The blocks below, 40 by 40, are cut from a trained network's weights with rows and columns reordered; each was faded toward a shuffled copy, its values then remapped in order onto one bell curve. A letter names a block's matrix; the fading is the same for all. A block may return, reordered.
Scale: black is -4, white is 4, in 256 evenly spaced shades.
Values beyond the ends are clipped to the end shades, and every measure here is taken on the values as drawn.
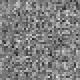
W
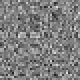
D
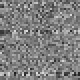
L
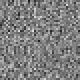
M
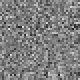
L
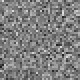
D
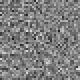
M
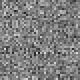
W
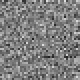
M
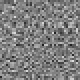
D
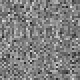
W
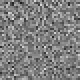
M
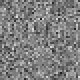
W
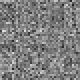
M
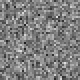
W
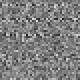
L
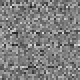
L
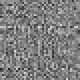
M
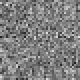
W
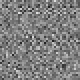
D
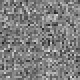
M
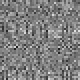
D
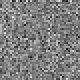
W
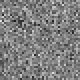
W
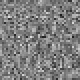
M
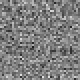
M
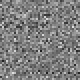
L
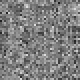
W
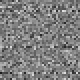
L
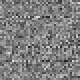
L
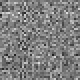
M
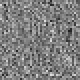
M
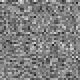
M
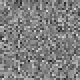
W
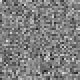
L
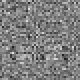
D
